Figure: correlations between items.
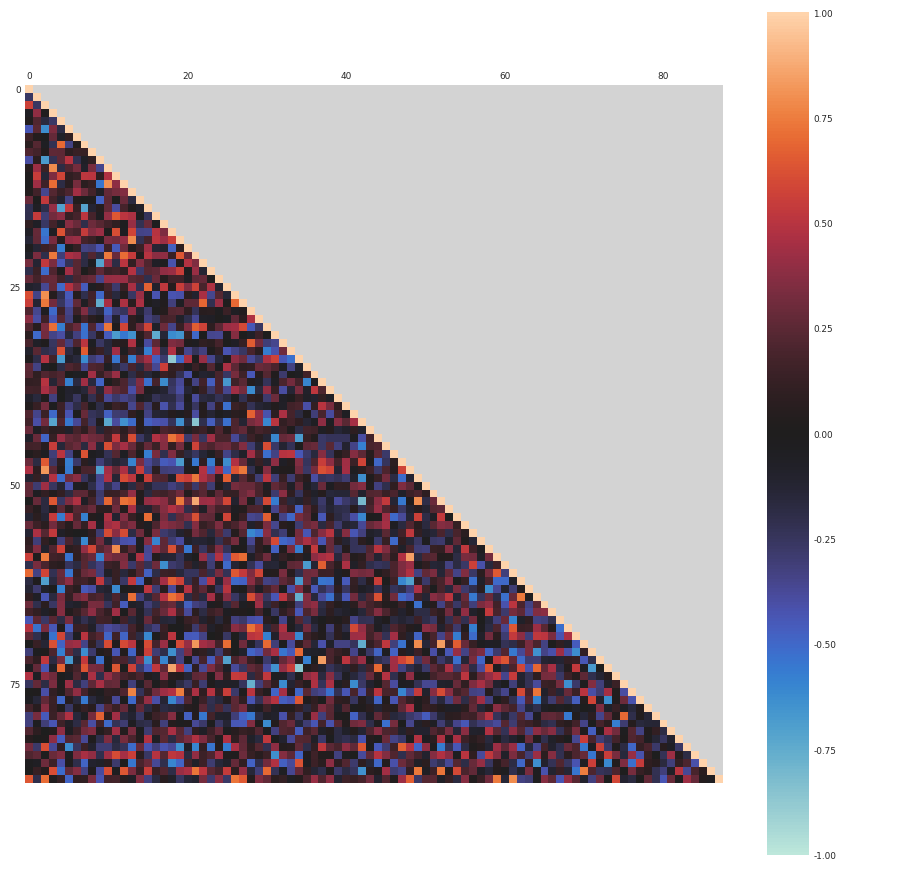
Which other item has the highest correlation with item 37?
72
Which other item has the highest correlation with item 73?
18
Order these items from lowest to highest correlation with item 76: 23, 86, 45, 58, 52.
58, 45, 86, 23, 52
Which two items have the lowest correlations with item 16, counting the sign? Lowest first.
31, 57
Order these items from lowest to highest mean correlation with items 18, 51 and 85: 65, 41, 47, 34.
34, 47, 41, 65
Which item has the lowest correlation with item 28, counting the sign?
75
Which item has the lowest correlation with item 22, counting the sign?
9
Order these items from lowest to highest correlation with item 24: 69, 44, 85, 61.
85, 69, 44, 61
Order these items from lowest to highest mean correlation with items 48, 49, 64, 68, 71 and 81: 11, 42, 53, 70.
42, 11, 53, 70
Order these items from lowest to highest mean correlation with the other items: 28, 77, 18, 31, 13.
31, 77, 28, 18, 13
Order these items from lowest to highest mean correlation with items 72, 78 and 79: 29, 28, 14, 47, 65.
28, 29, 65, 14, 47
